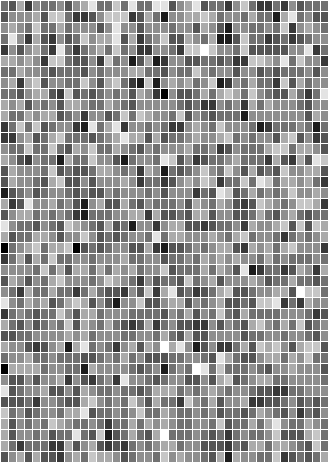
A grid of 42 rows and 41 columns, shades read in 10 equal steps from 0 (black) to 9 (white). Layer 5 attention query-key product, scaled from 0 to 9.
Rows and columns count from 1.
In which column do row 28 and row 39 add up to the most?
35
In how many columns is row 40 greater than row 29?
16
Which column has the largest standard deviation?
21
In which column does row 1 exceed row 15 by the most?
25
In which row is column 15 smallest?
28
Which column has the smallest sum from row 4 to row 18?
10
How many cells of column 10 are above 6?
2
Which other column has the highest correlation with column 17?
20
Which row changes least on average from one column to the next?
31
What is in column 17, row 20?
6
